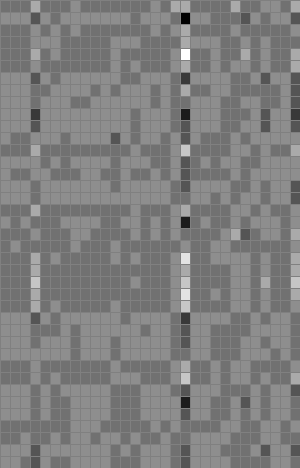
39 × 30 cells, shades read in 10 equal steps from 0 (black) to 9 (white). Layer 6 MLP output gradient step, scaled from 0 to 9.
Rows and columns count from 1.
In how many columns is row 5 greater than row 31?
6
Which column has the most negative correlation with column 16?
19
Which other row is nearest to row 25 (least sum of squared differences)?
13
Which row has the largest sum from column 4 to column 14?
17
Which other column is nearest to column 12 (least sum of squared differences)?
22
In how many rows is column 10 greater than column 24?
14
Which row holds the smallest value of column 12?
12
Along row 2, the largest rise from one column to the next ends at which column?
20
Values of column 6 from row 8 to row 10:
5 5 5
